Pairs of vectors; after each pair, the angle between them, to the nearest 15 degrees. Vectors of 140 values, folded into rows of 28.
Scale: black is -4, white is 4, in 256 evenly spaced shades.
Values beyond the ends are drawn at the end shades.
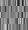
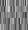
90 degrees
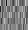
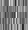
90 degrees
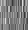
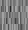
90 degrees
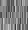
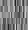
135 degrees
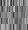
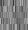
45 degrees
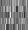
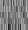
75 degrees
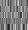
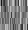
120 degrees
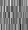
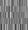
45 degrees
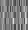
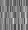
15 degrees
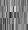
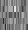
45 degrees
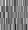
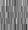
30 degrees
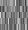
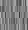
45 degrees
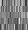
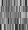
30 degrees
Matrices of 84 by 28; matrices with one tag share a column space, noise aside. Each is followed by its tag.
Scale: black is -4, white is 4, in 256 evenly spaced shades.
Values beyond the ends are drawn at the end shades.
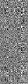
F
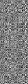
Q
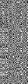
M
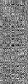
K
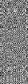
F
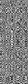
Q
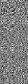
F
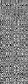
K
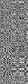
M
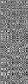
M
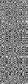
M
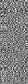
F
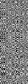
M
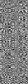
Q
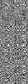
K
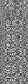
K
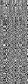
K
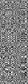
M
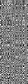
K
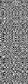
M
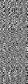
F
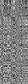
K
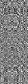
F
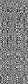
Q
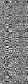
M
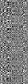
F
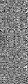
Q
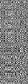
M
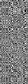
F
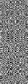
M
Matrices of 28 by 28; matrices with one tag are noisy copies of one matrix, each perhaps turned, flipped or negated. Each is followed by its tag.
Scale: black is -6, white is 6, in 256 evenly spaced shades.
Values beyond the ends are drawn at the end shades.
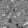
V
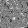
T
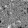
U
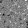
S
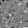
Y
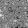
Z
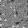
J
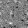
J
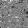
Z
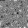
Y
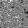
Z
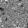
U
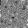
Y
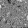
U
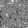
Z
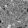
U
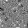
U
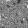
U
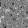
V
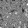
J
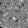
T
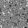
S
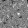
T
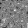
Y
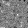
Y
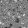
V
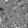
U
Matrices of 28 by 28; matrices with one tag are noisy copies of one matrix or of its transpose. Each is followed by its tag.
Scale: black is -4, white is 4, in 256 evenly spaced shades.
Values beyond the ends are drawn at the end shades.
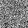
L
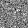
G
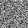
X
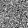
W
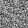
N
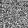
L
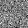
W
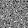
N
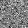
X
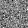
N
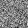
W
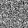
X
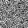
X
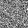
N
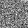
L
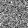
W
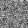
X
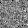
N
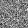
N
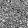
W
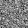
N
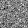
X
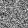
N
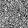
W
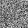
L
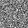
G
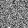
N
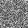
L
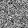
G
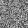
N
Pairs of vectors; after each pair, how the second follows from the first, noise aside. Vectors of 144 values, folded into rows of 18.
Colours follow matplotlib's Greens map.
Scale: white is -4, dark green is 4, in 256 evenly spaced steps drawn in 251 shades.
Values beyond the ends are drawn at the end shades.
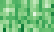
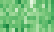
reversed, negated, partly zeroed.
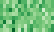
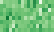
reversed, negated, partly zeroed.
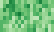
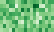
shuffled.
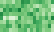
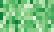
wrapped around, negated.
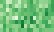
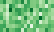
shuffled.
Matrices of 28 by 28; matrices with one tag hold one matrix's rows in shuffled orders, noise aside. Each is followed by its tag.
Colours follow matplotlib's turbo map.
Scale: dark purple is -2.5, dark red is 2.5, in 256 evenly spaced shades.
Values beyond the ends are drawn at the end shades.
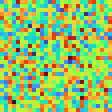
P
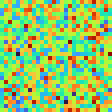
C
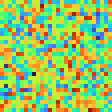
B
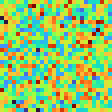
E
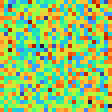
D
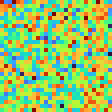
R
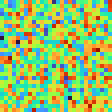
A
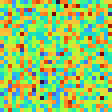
P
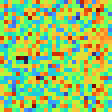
R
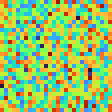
D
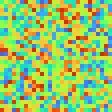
B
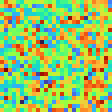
R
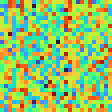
P
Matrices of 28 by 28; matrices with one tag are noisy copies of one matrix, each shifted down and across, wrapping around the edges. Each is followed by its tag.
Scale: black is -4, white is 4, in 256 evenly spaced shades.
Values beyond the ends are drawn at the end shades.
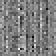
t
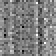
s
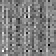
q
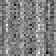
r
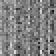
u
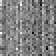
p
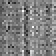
s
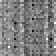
s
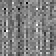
q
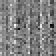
u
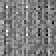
p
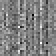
t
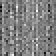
p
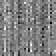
q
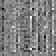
t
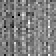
p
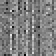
t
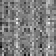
r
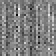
q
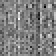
p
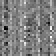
u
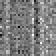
s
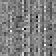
t
